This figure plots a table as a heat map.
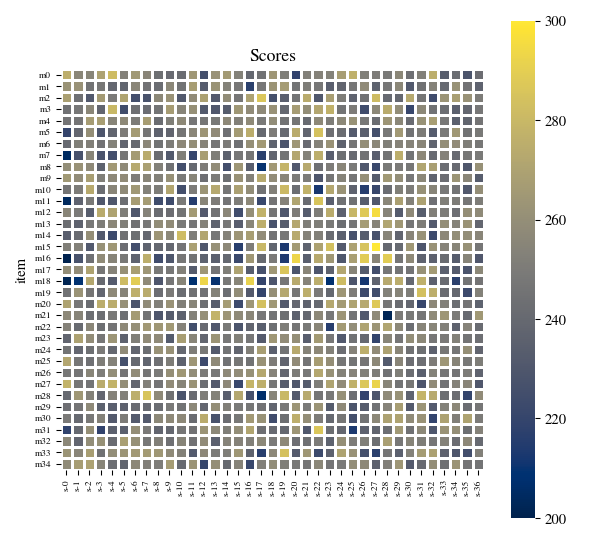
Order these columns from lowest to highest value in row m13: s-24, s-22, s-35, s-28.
s-24, s-22, s-35, s-28
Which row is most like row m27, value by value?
m20
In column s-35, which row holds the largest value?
m30
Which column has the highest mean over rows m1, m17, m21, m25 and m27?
s-0
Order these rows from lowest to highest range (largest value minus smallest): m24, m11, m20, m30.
m24, m30, m20, m11
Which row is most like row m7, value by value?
m11
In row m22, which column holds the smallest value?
s-23
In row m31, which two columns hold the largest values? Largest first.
s-22, s-16
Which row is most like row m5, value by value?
m31
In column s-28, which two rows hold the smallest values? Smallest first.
m21, m25
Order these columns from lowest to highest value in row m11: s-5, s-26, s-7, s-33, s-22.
s-26, s-5, s-33, s-7, s-22
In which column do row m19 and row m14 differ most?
s-32
